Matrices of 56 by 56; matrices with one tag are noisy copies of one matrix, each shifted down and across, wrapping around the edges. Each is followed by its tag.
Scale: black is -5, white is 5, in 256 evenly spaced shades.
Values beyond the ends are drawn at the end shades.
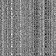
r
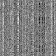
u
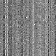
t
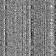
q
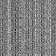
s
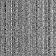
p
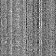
t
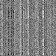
u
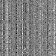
p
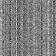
p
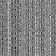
s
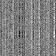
u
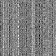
s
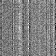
q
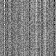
p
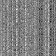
r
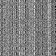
s
